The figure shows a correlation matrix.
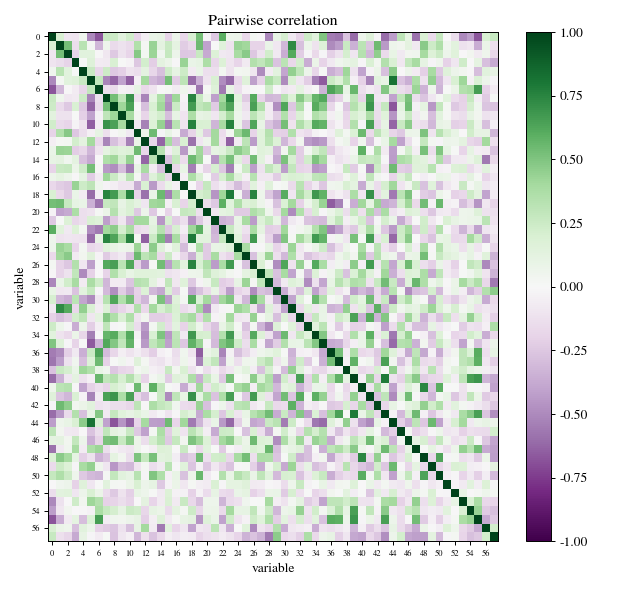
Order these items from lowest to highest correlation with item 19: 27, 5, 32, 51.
5, 32, 51, 27
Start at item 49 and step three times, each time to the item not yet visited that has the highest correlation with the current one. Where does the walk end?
15
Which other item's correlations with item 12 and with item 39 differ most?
23
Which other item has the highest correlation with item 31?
1
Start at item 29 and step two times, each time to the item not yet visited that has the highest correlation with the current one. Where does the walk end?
33
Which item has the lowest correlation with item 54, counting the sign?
0
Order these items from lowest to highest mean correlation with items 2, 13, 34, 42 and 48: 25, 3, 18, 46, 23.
3, 18, 23, 46, 25
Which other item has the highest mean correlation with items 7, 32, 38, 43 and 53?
39
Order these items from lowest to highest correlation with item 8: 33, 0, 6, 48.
6, 33, 48, 0
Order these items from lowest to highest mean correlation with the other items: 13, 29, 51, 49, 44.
29, 44, 49, 51, 13
